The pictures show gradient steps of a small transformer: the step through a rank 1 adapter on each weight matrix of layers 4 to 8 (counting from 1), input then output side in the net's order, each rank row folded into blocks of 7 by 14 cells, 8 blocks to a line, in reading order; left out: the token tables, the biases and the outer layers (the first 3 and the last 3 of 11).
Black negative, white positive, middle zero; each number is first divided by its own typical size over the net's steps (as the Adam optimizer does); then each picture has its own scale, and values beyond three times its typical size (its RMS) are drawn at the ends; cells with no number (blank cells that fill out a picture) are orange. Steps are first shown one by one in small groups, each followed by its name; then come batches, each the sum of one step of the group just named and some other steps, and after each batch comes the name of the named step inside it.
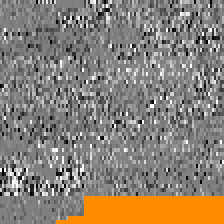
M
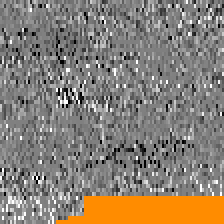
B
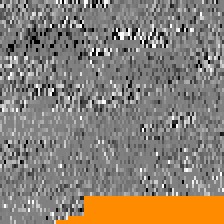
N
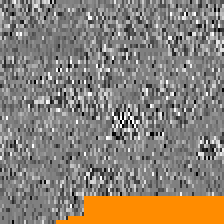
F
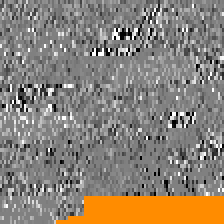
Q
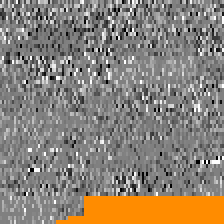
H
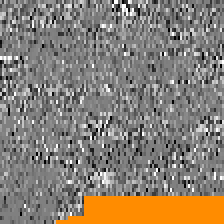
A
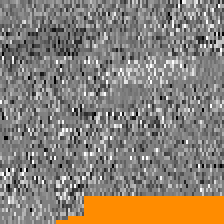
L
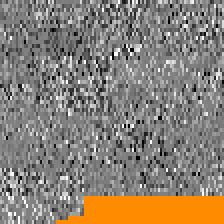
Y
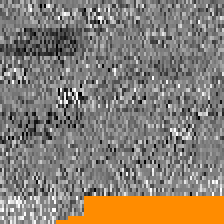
B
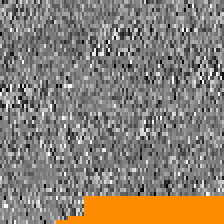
Q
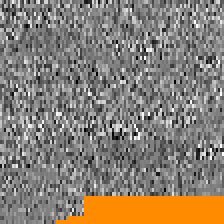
F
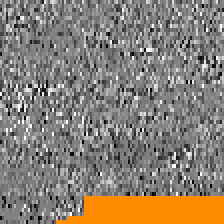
A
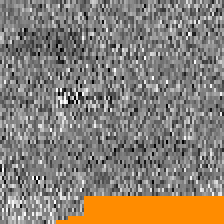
B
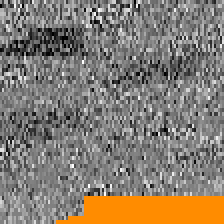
F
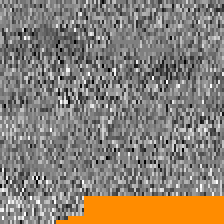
B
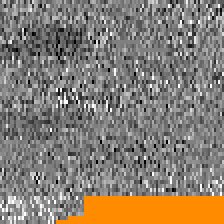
B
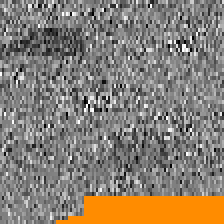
Y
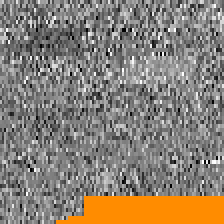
H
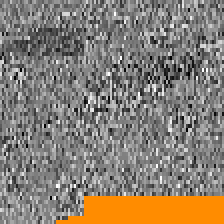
L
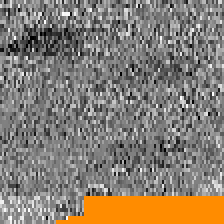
N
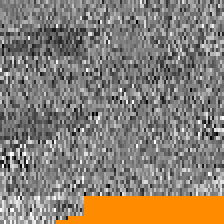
L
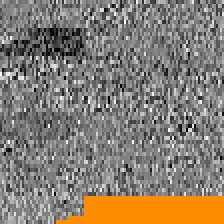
Y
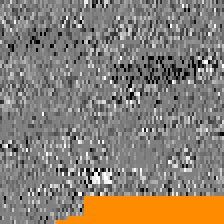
N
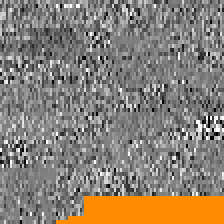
A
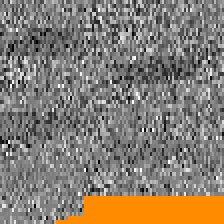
N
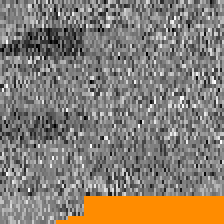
M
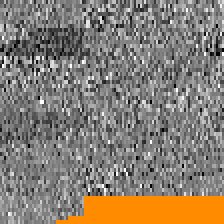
Y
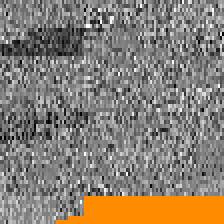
L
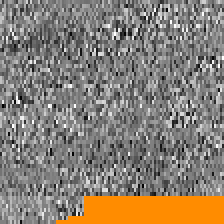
Q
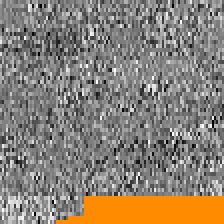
B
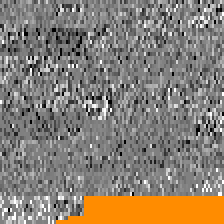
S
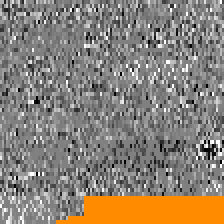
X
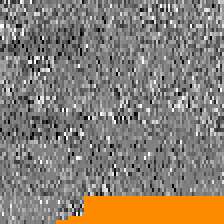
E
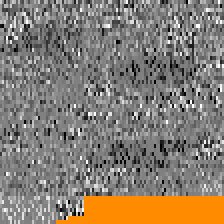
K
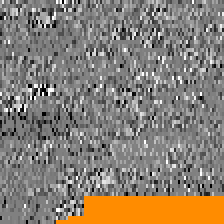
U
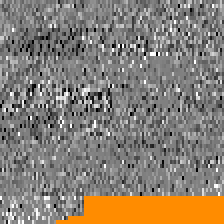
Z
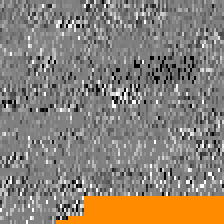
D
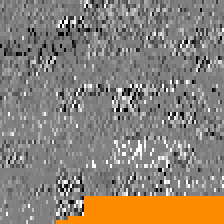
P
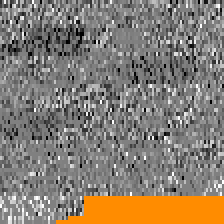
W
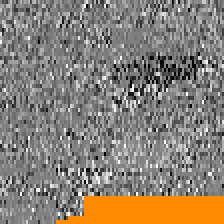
D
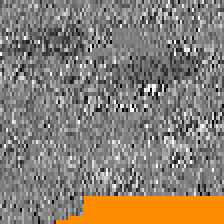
W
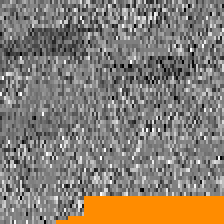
P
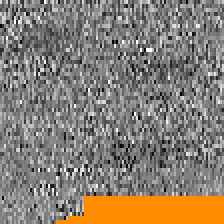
K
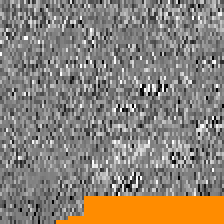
P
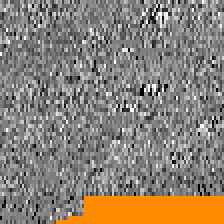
U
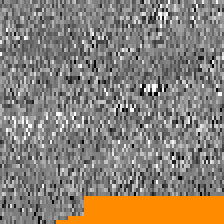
E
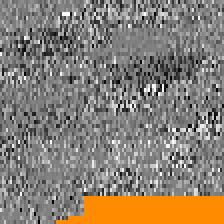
D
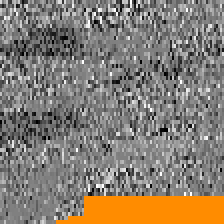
U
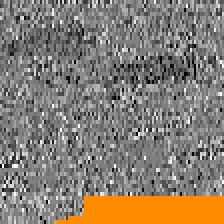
W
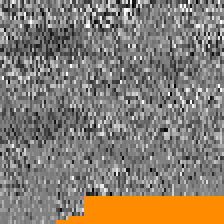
K
